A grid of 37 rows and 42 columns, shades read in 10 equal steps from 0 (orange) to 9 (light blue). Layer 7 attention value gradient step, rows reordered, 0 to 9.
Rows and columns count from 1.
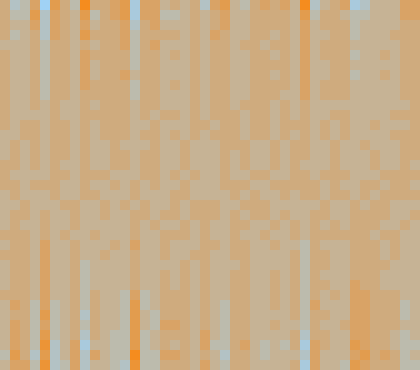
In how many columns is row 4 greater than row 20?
9
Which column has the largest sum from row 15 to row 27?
31
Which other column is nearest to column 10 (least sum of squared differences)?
18
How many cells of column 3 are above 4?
19
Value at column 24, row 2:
5
